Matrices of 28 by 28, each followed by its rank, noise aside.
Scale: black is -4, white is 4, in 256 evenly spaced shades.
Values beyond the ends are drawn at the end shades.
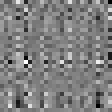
two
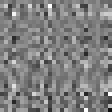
three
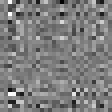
two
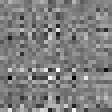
two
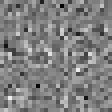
five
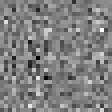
four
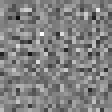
five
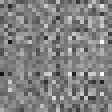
three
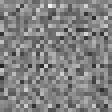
six
